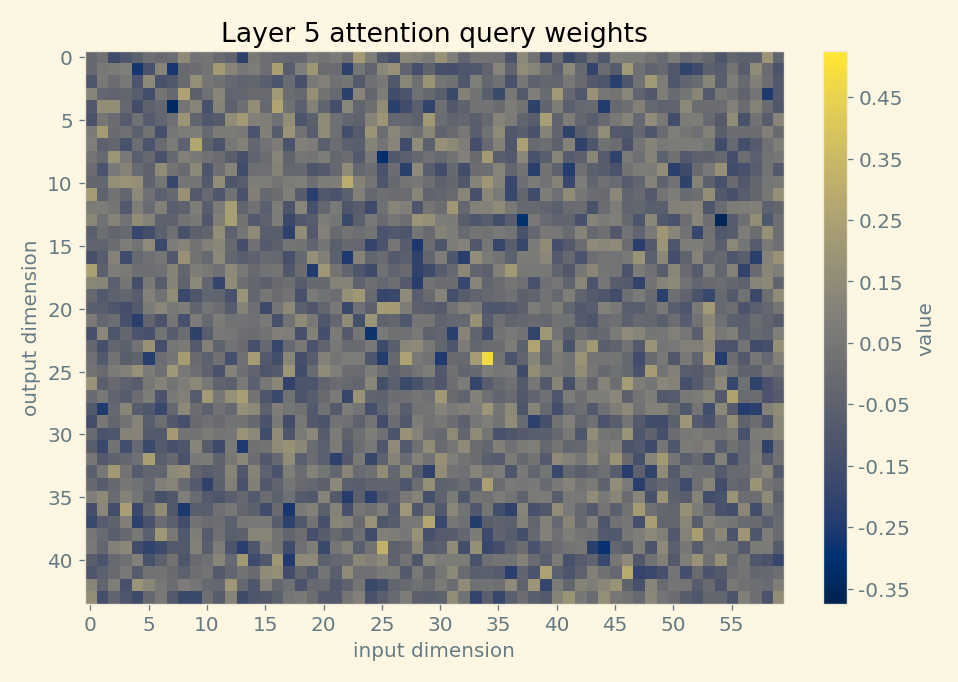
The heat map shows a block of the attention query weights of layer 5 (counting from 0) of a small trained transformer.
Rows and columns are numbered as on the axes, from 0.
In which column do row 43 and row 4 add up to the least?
7
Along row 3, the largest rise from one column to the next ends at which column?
23
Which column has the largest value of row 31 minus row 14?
17
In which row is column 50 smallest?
9
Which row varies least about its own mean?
21
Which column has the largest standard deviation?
25
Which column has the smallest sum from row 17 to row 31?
56
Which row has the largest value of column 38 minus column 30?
24
